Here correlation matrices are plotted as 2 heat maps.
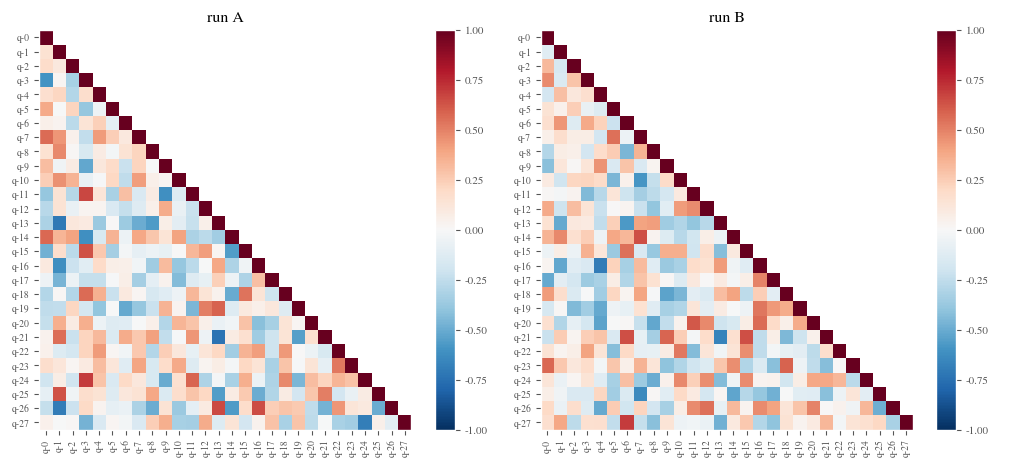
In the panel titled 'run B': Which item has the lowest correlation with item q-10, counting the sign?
q-7
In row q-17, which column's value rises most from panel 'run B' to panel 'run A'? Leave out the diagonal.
q-27
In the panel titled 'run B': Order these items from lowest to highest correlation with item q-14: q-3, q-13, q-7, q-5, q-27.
q-13, q-27, q-3, q-5, q-7
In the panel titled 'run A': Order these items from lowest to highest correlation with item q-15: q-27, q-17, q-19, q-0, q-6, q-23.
q-0, q-17, q-27, q-6, q-19, q-23
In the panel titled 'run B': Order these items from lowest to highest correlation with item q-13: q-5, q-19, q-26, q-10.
q-10, q-26, q-19, q-5
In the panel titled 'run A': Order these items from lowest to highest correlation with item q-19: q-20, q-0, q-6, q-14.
q-6, q-0, q-14, q-20
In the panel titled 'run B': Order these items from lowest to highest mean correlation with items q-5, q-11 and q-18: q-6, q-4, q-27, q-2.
q-4, q-6, q-27, q-2
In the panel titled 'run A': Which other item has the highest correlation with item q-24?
q-3
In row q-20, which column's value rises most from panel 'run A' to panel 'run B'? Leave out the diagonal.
q-16
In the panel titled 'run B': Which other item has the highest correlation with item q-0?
q-23
